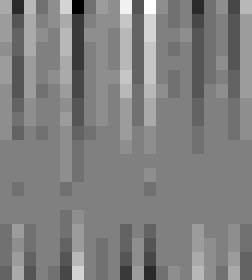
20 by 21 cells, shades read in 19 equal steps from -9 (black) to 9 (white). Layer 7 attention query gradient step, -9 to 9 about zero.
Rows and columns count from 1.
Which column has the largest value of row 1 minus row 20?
13
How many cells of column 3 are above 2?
4
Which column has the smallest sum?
7
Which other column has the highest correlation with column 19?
14
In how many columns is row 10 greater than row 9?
3
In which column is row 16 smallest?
6
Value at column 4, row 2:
0
